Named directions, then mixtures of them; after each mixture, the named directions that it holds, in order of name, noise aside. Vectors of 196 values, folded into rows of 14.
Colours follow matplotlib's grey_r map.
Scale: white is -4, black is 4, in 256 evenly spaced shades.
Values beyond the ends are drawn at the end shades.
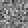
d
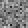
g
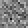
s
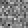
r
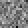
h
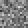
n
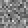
n, s.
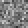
d, h.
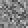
s.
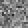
d, n.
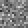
n.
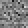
d, s.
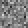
n, r.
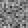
g.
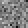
g, h, r.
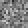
d.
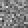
g, n.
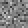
d, r.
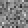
h.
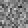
h, n.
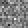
r.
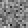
g.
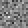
d, r.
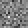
d, g, r.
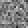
d, h, s.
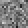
h, s.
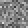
d, h, s.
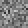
d, n, r.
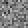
d, n, r.
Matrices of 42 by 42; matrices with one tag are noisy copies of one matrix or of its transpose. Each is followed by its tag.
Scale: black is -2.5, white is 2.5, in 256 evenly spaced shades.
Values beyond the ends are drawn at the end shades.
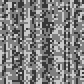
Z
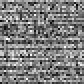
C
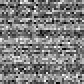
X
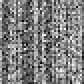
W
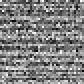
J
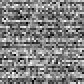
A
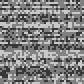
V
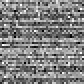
A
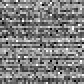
A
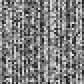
C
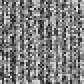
J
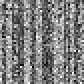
Z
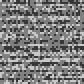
J
